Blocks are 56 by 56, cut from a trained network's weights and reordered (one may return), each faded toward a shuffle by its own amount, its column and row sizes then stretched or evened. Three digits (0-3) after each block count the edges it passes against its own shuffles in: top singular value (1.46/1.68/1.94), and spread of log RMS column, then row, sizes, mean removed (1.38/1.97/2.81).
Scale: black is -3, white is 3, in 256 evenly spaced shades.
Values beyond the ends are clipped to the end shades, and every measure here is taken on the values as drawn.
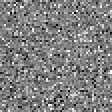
0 0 1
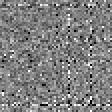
2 1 1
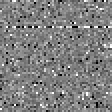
1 0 2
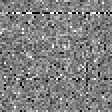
2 0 1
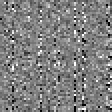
1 3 0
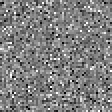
0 0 0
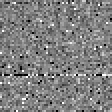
1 0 1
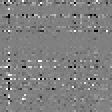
2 1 3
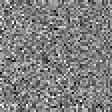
2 0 0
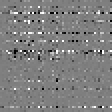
2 2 3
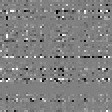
1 2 3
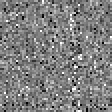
0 2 0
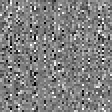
2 3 0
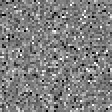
0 0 0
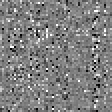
0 3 1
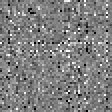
0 2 1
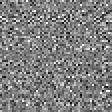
2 0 2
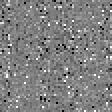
0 2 0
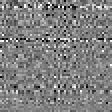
3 1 3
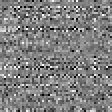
3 1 3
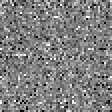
0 0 2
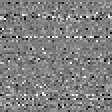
0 0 3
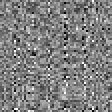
3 2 0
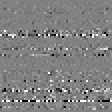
3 0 3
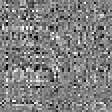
3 2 2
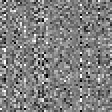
3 3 0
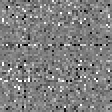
0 1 2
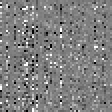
0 3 1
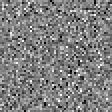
0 1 0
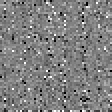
0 2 1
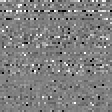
1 0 3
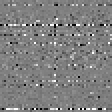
3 0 3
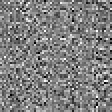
3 2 1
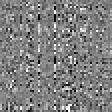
3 3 1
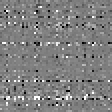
1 2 3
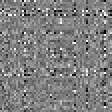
2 2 2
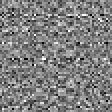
3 0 2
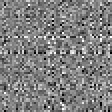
3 2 1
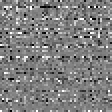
1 2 3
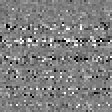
1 0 3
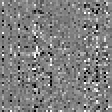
1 3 1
